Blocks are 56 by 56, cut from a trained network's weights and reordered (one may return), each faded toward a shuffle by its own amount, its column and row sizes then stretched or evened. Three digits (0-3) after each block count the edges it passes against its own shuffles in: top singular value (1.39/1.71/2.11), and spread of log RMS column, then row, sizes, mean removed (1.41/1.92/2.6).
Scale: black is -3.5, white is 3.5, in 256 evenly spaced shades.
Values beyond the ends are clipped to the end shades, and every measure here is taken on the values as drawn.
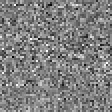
1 0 2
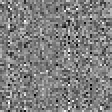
1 3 0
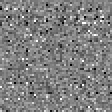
0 1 2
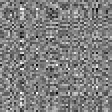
3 3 1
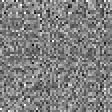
2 0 0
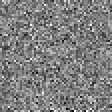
1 1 1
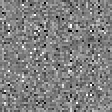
1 2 0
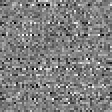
1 0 3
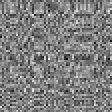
3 1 1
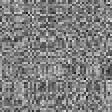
3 0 1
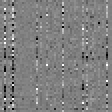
2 3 0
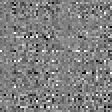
0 3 3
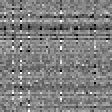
3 2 2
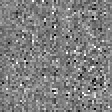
0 2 0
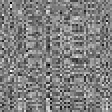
3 3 0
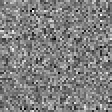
1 1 2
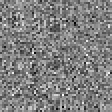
1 1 1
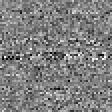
1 0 3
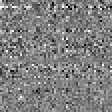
1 2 3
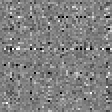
2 2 2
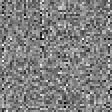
2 2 0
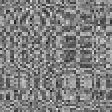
3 0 0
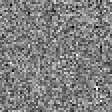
0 1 0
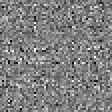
0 2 2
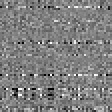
2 0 3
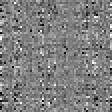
0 3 1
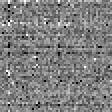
2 1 1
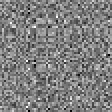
3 2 0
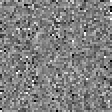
0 2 0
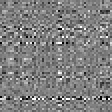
3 2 3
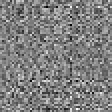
3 2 2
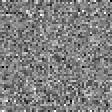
0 1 2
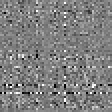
1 2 3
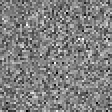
0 1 1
